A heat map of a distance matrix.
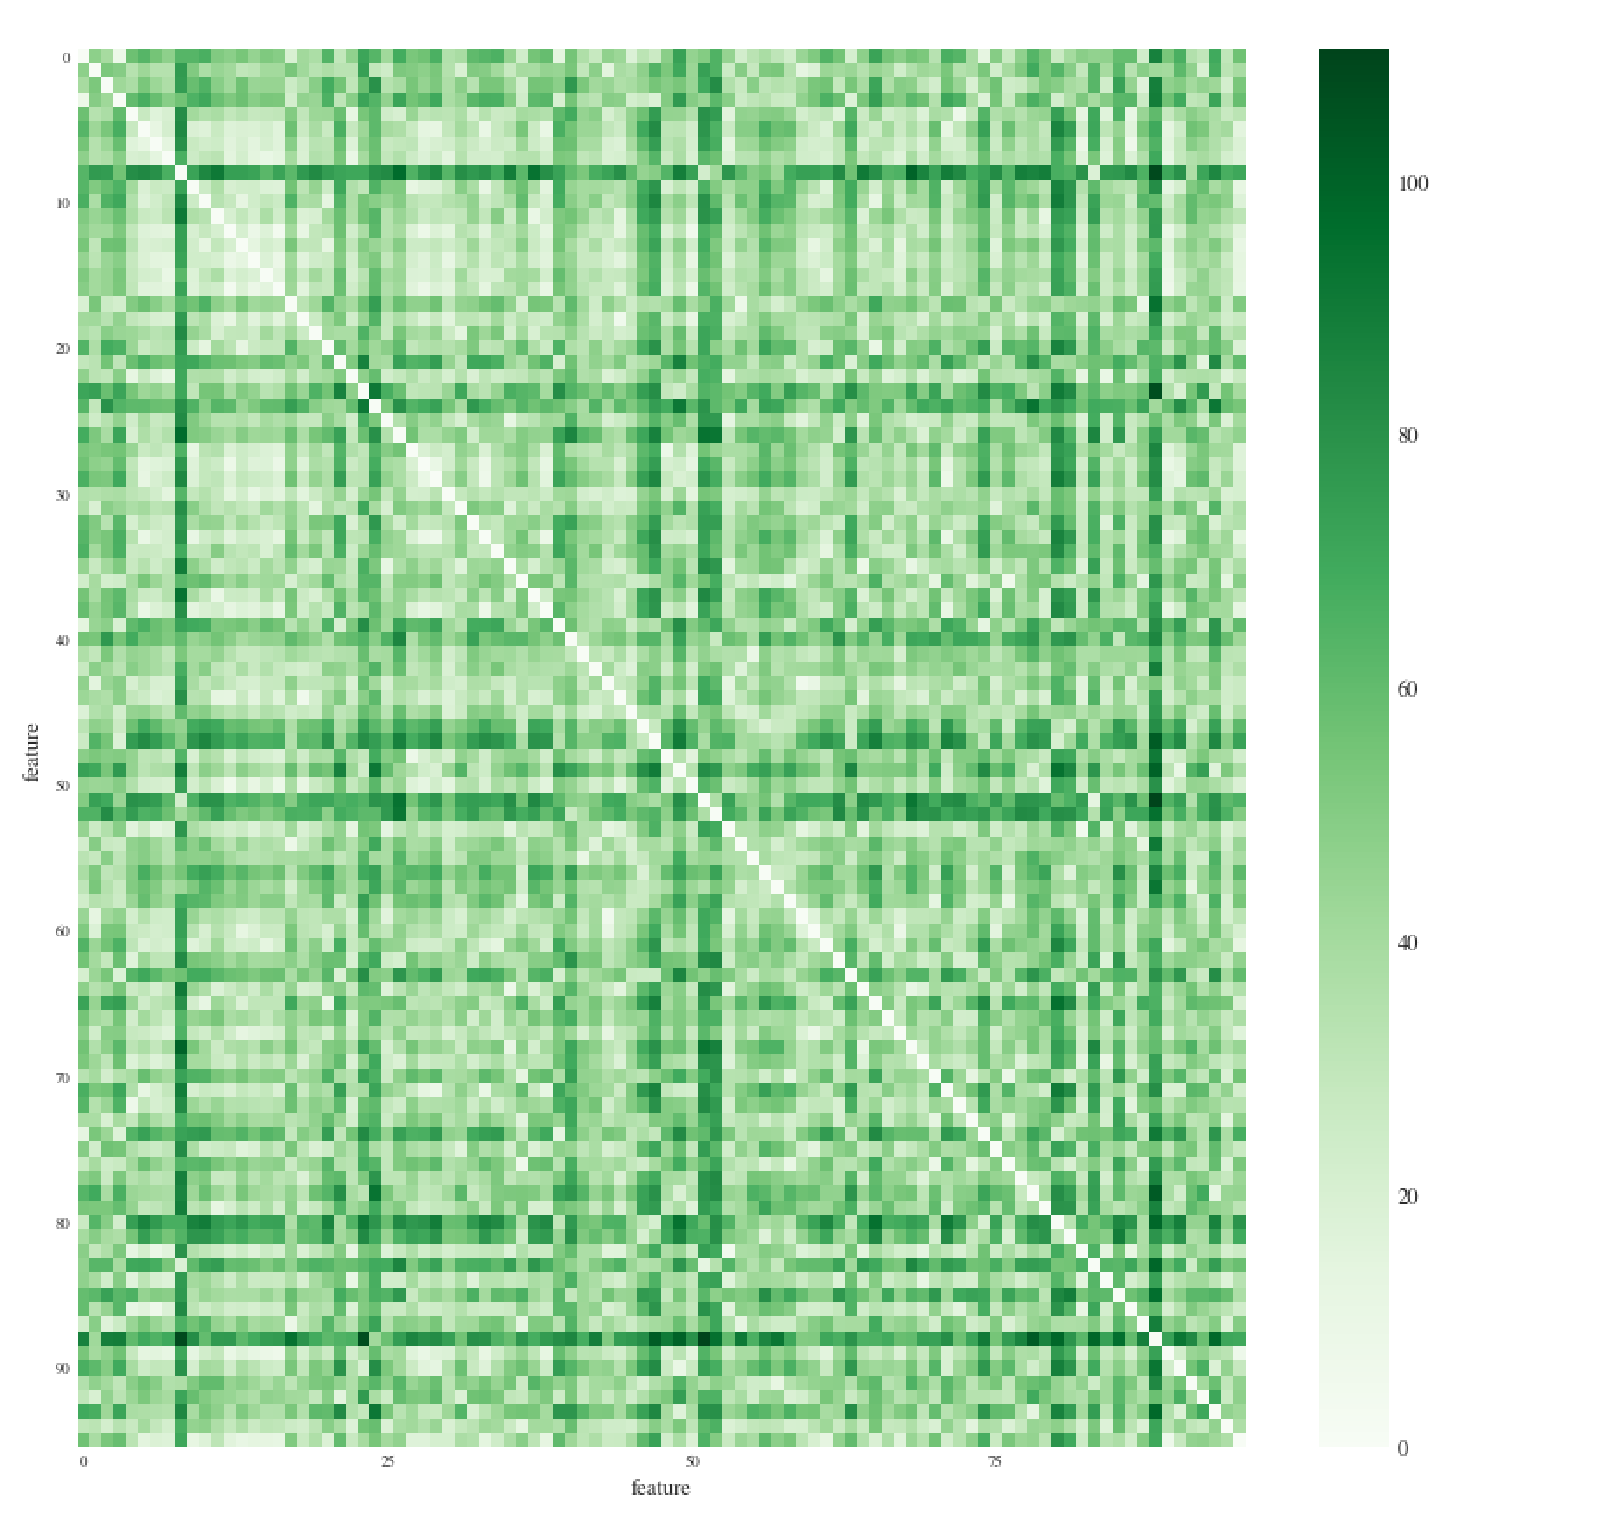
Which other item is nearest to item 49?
90
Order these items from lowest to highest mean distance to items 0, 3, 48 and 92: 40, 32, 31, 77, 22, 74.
74, 31, 22, 77, 40, 32
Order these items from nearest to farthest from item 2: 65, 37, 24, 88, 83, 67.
67, 37, 83, 65, 24, 88
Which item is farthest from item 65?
80
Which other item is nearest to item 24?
1
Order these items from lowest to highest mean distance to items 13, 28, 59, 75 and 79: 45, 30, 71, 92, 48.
30, 71, 48, 45, 92
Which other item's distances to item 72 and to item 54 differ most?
17
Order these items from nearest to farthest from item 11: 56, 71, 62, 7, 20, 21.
71, 7, 20, 62, 21, 56
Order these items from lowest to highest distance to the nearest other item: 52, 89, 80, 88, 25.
89, 25, 80, 52, 88
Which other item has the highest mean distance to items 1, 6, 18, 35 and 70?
8
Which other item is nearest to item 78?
93
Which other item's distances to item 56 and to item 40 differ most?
81
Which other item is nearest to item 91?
57
